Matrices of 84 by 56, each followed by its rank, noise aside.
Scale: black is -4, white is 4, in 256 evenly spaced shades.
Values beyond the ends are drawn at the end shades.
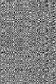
six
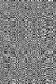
four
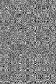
six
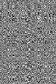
six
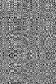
four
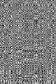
five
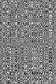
four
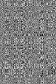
five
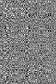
five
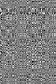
five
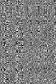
six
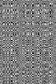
three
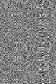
six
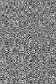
six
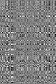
three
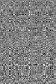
six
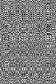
four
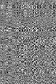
six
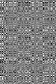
three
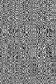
five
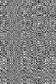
four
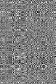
six
